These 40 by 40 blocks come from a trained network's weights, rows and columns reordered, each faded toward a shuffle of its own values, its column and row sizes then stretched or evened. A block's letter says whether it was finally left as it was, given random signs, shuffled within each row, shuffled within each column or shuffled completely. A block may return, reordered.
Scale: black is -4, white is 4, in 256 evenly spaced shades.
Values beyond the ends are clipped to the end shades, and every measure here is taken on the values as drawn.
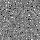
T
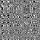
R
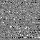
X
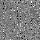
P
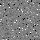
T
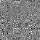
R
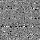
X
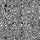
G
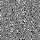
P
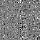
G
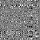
R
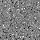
T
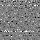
X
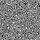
T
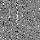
P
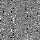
P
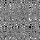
R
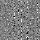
P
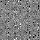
P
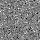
T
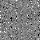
P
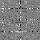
R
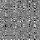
R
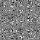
G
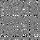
R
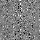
P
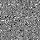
X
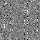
P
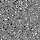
T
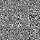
G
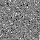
T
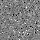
T
